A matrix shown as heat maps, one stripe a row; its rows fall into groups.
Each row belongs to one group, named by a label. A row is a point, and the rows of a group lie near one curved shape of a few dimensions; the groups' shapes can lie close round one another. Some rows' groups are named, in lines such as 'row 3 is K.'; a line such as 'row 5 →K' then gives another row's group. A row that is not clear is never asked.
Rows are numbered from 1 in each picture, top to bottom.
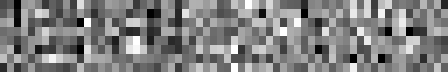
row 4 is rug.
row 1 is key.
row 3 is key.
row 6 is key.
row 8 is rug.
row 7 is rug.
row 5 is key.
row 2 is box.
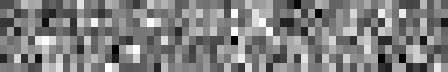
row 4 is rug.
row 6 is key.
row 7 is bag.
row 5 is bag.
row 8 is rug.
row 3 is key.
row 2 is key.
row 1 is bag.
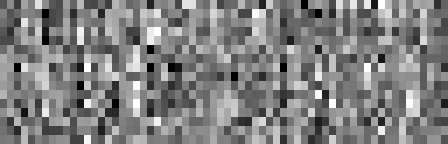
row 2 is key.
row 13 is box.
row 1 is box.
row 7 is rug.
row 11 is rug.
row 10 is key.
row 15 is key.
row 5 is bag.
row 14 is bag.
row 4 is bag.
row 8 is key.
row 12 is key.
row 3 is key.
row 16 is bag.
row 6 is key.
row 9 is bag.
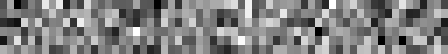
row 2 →rug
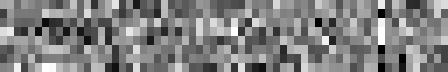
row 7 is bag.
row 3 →key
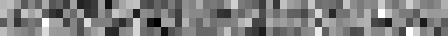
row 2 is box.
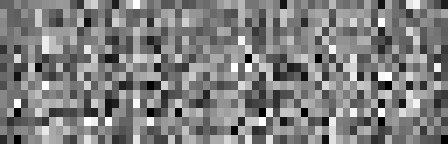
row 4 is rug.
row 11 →rug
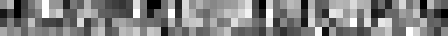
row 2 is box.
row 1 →box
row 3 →rug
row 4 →rug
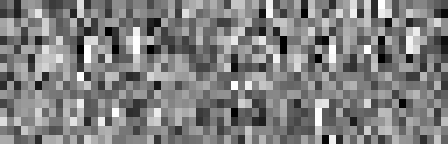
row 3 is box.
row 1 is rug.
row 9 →bag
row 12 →bag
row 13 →bag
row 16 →rug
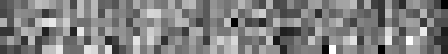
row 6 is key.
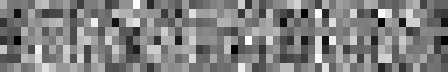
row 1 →key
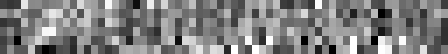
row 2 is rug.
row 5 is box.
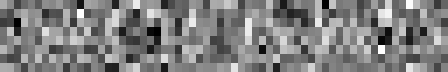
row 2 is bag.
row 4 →box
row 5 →rug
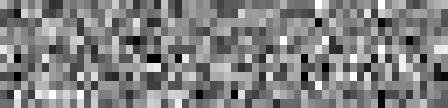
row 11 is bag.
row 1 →box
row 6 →box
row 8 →bag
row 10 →bag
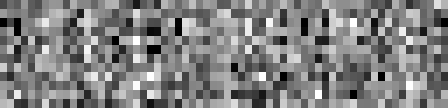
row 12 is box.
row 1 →rug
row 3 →box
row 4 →box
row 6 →box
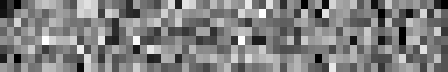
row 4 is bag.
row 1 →box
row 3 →bag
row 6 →bag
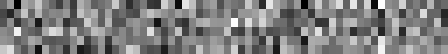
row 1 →box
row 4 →rug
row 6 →box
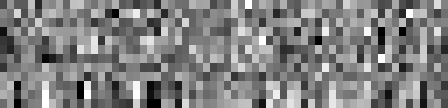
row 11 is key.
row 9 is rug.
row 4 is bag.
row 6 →key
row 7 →key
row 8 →bag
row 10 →key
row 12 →box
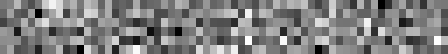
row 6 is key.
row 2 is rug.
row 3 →bag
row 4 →key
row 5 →rug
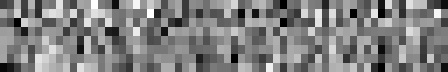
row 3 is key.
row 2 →rug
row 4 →box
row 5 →bag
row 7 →bag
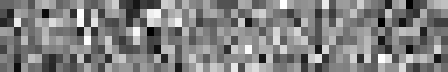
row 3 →bag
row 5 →bag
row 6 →rug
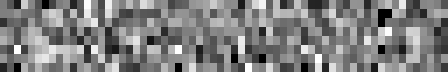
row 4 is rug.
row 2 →rug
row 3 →key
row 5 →key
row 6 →bag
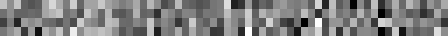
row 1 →rug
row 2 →rug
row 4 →rug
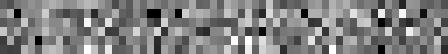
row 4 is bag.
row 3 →bag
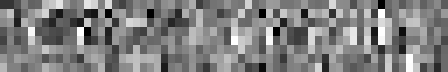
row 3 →key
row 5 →rug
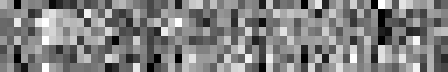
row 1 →box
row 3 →bag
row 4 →rug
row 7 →box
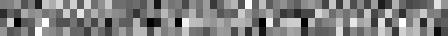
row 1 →rug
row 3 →box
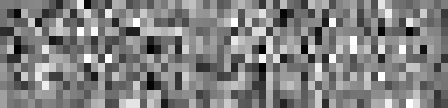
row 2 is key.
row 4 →bag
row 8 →bag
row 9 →box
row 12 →rug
